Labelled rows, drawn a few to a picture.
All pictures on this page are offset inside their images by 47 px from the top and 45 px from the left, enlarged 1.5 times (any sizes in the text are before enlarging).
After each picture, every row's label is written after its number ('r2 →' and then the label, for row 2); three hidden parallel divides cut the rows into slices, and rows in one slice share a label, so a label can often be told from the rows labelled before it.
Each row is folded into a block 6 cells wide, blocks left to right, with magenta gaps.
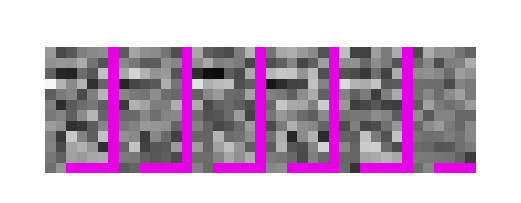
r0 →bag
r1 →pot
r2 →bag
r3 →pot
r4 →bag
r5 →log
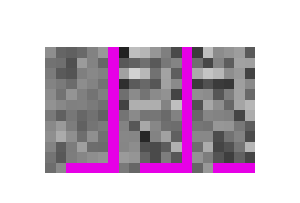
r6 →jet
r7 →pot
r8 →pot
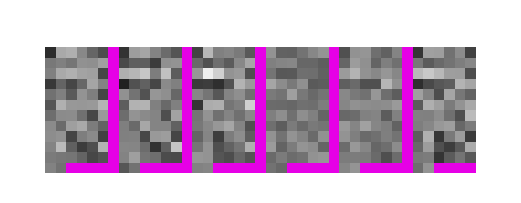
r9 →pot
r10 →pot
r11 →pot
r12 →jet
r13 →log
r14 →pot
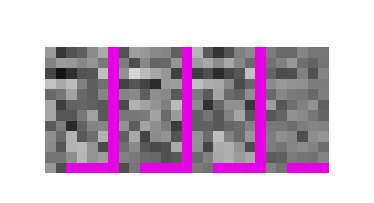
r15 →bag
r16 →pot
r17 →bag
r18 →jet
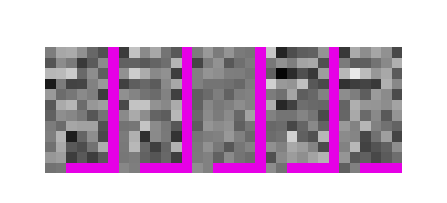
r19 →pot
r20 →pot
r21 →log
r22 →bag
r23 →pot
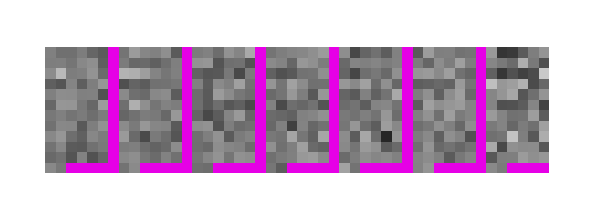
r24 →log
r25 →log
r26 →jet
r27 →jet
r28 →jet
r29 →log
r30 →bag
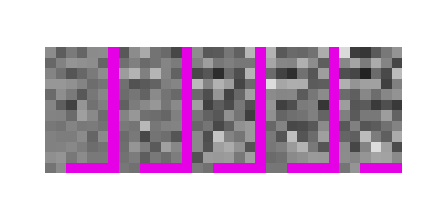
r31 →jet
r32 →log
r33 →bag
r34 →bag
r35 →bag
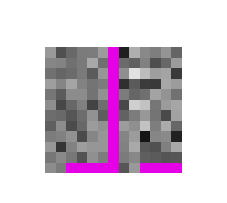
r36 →jet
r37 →pot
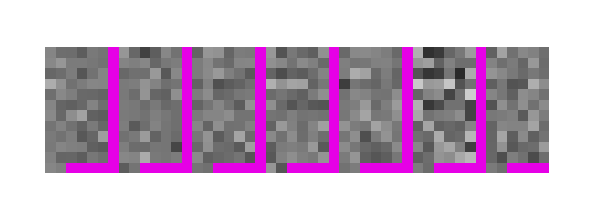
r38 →jet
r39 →jet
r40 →log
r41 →jet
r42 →log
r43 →bag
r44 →log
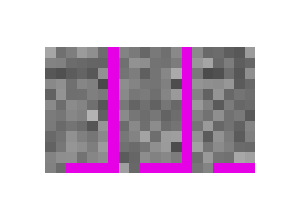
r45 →jet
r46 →jet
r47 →jet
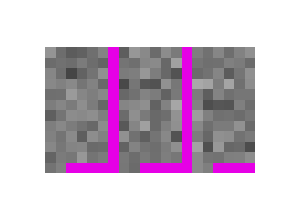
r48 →jet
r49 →log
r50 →jet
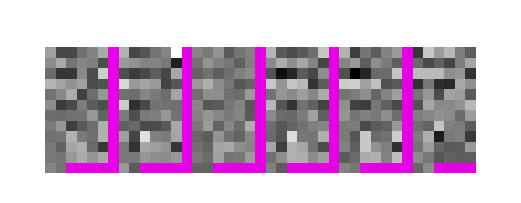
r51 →bag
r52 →bag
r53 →jet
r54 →bag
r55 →bag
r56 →pot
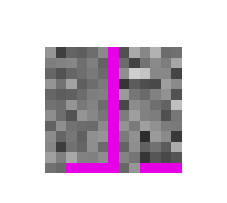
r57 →jet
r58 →pot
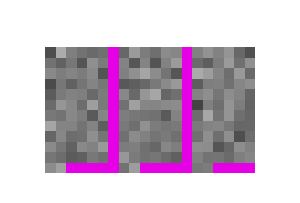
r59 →log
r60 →log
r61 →log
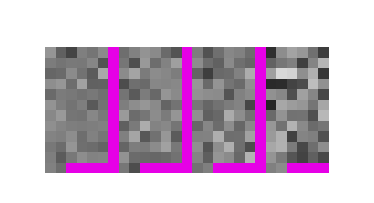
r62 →jet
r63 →log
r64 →jet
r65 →pot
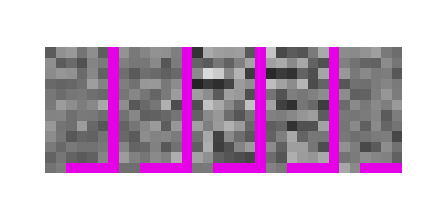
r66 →log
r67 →jet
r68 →pot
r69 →bag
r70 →log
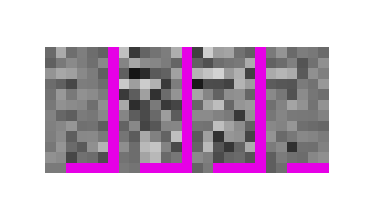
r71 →log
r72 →bag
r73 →pot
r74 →log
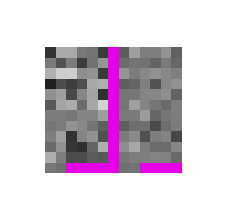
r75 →pot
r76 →log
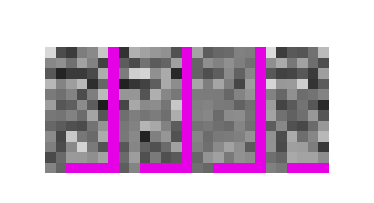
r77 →bag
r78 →pot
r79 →jet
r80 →bag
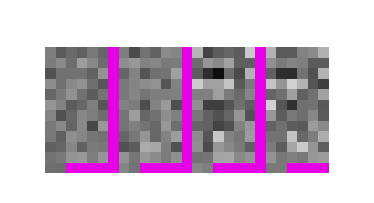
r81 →jet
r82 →jet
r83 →bag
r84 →bag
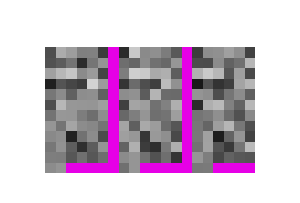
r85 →pot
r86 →pot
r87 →pot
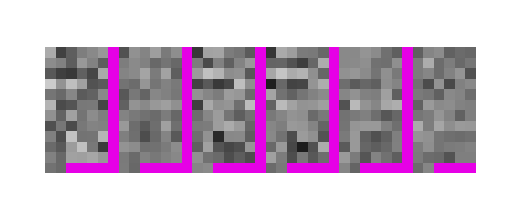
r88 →bag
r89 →log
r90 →pot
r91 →pot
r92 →log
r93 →log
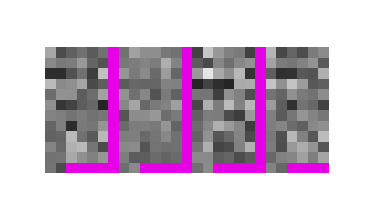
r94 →bag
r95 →log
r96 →pot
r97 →bag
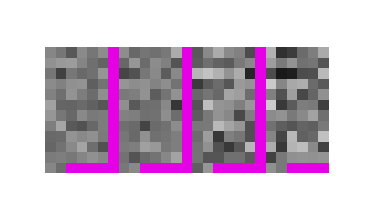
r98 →jet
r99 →jet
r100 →pot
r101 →bag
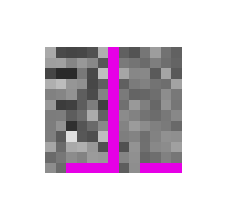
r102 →bag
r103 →log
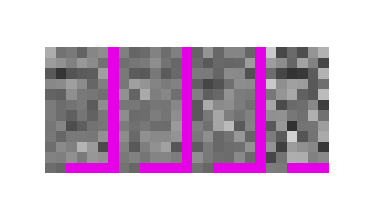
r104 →jet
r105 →jet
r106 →log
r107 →bag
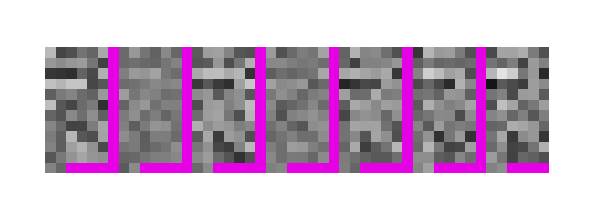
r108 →bag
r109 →log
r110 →pot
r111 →jet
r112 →pot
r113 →pot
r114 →pot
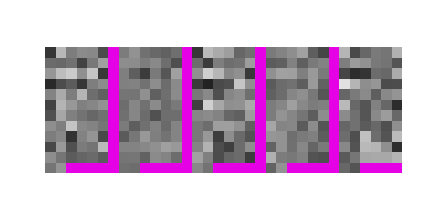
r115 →pot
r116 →jet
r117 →pot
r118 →log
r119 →bag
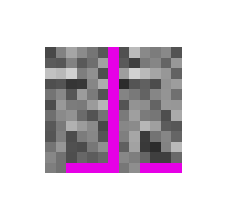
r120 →pot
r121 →pot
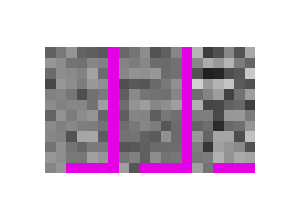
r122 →log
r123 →log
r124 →bag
